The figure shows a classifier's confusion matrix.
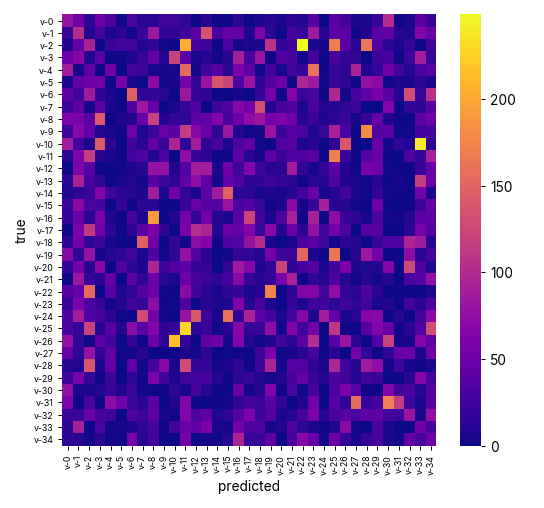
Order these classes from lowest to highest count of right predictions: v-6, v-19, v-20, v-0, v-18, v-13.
v-13, v-19, v-0, v-18, v-20, v-6
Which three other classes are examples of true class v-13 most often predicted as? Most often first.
v-33, v-1, v-12
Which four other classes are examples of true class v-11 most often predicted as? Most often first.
v-25, v-2, v-34, v-1
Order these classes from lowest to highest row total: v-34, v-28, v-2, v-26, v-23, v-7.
v-23, v-34, v-7, v-28, v-26, v-2
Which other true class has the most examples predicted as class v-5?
v-31
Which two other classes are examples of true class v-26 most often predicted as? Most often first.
v-10, v-30
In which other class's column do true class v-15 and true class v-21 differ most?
v-24
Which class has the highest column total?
v-11
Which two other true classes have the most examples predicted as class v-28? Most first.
v-9, v-2
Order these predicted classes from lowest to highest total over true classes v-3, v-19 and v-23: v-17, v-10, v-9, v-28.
v-9, v-17, v-28, v-10
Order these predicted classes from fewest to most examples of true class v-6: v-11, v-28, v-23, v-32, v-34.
v-23, v-28, v-11, v-34, v-32
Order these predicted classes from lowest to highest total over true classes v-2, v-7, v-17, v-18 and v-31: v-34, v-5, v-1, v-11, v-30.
v-5, v-34, v-1, v-30, v-11
